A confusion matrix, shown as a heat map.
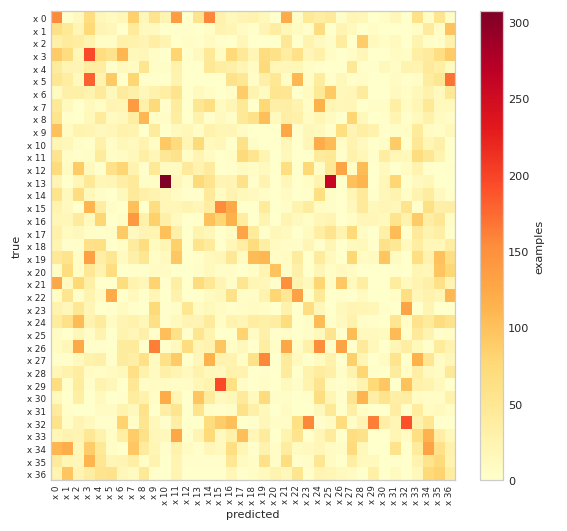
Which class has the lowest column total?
x 12
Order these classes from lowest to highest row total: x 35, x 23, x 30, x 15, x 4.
x 23, x 4, x 35, x 30, x 15
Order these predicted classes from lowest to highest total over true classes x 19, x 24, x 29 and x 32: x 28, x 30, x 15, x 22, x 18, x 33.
x 28, x 22, x 18, x 33, x 30, x 15
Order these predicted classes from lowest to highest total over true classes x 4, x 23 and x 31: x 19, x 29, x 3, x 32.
x 29, x 3, x 19, x 32
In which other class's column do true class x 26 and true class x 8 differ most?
x 9
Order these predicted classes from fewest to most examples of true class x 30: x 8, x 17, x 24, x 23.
x 23, x 8, x 17, x 24
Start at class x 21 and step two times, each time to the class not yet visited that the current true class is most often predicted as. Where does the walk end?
x 14
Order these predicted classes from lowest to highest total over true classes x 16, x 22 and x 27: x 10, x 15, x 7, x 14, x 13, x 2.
x 13, x 2, x 10, x 15, x 7, x 14
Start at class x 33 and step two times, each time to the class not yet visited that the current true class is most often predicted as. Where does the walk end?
x 17
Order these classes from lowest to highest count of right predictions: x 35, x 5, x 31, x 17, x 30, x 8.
x 31, x 30, x 35, x 5, x 8, x 17
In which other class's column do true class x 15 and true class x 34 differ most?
x 1
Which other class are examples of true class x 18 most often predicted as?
x 11
